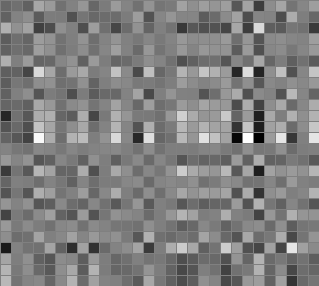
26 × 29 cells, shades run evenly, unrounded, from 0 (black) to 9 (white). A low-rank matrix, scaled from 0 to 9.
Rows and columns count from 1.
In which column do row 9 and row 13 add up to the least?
24
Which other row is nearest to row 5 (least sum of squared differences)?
4
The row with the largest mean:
13
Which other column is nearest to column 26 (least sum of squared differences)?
14
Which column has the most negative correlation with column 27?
7
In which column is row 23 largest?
27
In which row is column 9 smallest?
23
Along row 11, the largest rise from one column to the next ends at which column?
25
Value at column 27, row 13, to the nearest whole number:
2
